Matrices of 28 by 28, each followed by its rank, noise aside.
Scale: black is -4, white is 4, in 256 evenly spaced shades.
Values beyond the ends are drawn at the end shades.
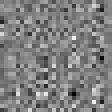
five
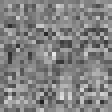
four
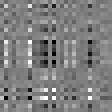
one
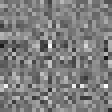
four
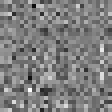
five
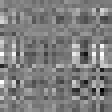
two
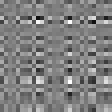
one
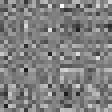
three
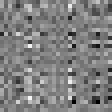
two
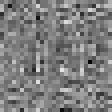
five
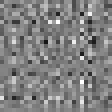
four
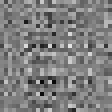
three
